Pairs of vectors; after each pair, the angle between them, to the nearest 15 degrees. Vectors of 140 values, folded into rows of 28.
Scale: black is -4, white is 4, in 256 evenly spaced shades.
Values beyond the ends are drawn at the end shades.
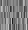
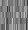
135 degrees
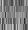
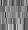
45 degrees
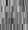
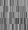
105 degrees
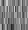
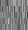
135 degrees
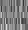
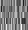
30 degrees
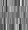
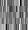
150 degrees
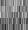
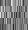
60 degrees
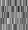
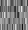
120 degrees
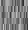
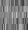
45 degrees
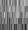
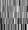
60 degrees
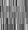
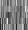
135 degrees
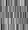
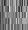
105 degrees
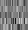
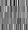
90 degrees
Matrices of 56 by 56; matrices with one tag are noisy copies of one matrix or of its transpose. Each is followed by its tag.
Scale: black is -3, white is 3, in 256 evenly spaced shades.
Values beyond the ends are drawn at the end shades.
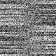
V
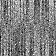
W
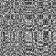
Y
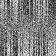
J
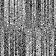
V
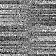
V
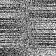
J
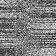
J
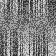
J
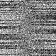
W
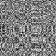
Y
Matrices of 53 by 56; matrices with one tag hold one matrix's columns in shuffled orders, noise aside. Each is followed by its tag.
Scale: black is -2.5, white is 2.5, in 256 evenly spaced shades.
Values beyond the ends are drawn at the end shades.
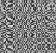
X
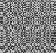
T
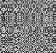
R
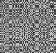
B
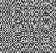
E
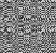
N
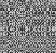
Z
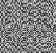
E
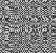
N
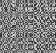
X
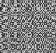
X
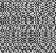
T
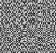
E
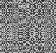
B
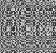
Z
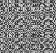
X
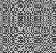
R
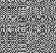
N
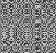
B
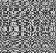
Z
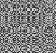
R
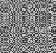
R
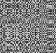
B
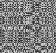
T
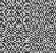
E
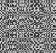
X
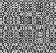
T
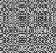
R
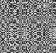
B
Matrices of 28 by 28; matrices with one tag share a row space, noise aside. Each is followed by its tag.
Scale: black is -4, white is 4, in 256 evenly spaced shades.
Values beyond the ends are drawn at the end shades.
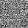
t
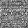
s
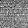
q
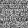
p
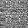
p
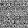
q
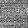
q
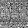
p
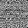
p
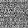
q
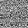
p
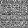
s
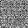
s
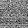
p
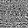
p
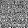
s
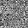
t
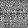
q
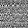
q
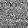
p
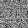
p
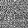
q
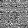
p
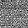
s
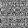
s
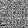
s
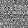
q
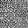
q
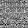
t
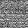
t
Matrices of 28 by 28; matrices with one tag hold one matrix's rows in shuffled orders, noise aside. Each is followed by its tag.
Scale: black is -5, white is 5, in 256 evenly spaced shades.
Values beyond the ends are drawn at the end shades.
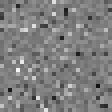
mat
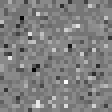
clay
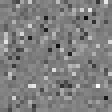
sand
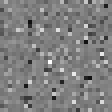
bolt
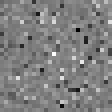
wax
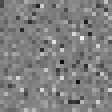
wax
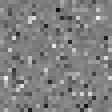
sand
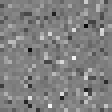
bolt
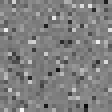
sand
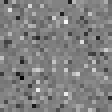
clay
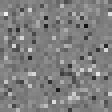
sand
